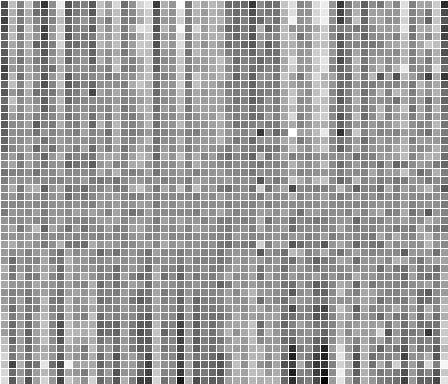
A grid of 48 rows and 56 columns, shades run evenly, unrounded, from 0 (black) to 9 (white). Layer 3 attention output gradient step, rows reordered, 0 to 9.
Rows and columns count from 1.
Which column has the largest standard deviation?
41
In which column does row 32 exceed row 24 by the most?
37
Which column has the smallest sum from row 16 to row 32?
56
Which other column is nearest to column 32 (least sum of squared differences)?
20
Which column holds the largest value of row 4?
23
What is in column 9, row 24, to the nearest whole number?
4
